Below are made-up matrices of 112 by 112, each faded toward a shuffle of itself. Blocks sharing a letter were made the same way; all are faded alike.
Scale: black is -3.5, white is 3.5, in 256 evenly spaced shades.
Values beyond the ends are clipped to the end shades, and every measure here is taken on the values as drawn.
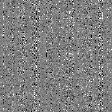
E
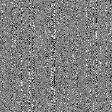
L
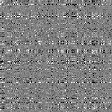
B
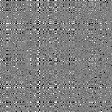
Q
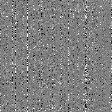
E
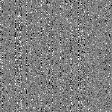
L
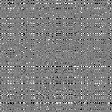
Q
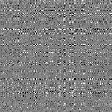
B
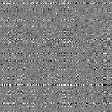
B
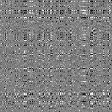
Q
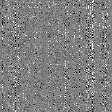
E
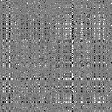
Q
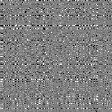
B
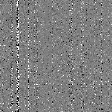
E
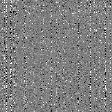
E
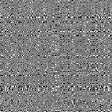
B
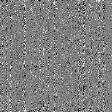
E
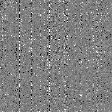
E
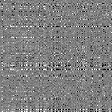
B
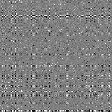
Q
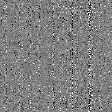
E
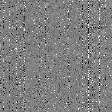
E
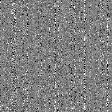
L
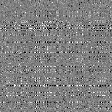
B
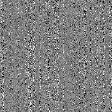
L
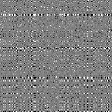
Q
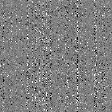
E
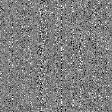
L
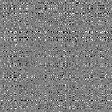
B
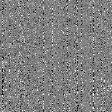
E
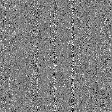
L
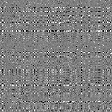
Q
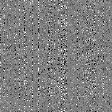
E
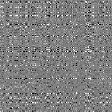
B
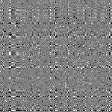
Q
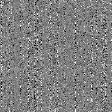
L
